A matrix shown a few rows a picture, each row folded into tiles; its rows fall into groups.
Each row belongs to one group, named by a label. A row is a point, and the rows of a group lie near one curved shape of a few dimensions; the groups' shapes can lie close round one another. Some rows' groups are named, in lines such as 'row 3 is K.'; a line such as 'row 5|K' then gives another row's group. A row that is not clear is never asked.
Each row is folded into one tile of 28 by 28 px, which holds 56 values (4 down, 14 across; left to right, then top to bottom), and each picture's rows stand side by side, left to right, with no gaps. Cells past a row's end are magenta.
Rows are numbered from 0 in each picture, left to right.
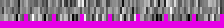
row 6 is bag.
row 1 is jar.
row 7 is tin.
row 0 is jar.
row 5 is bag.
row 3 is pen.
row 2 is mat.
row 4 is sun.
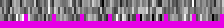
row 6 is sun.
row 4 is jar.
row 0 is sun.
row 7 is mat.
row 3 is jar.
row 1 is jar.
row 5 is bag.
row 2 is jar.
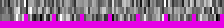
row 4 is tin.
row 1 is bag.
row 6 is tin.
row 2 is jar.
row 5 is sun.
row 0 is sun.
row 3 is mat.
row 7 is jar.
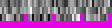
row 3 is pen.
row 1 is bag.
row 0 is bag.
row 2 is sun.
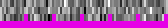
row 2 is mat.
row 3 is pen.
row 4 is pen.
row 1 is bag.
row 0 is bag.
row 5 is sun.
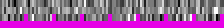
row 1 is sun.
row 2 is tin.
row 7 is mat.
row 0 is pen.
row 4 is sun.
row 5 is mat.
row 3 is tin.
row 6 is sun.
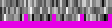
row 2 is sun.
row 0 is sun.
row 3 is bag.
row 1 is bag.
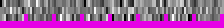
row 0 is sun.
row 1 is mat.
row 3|sun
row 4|bag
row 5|jar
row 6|jar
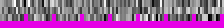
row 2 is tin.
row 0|jar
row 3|jar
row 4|sun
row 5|pen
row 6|tin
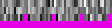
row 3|mat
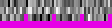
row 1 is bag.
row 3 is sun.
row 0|pen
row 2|bag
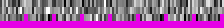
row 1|mat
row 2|pen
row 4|mat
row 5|bag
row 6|pen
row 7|tin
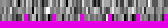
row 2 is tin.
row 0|bag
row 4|bag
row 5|mat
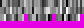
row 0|sun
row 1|mat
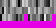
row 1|bag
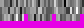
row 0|sun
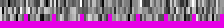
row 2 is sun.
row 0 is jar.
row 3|jar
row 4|jar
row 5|tin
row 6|pen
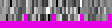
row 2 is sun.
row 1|mat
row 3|pen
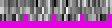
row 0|bag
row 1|pen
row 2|sun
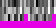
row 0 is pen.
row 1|jar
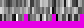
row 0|bag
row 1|tin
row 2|bag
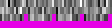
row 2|pen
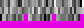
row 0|bag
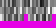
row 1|pen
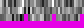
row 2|tin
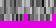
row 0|mat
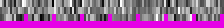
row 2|jar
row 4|mat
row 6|sun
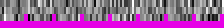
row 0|jar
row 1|tin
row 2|sun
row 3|tin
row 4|pen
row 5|jar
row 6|jar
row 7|bag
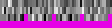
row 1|jar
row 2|bag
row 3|pen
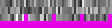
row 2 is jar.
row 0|sun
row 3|tin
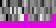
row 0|sun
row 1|pen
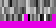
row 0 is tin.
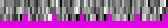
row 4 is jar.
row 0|mat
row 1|sun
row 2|mat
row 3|bag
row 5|pen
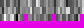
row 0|jar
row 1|mat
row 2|tin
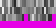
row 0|mat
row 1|jar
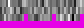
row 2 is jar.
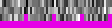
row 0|tin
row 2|sun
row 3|pen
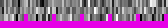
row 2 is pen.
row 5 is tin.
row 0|jar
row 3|sun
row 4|sun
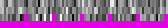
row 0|mat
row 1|sun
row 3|tin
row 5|jar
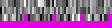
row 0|pen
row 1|tin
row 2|sun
